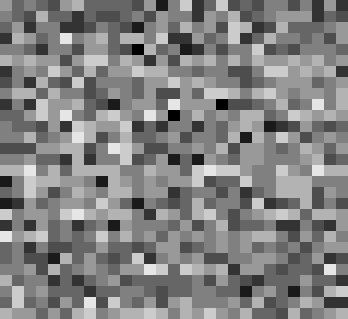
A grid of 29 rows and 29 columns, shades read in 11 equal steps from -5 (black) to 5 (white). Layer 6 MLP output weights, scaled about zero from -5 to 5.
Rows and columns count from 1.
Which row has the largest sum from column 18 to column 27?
16
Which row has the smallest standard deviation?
23
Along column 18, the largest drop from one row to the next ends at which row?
17
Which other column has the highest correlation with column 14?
25
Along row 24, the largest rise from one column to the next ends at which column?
6
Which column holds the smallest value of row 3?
12
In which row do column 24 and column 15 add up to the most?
10
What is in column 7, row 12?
3
